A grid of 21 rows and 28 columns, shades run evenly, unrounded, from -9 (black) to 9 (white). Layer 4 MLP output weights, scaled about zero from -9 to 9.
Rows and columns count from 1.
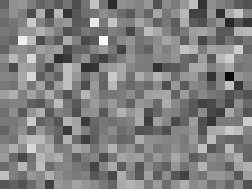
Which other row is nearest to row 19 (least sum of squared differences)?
4
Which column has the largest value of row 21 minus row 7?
7
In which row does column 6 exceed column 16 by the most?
20
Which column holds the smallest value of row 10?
27
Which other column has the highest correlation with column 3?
12
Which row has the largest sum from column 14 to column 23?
21
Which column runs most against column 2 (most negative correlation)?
8
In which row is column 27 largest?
6
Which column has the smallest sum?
10
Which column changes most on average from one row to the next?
26
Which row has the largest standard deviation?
5
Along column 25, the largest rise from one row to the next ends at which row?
3
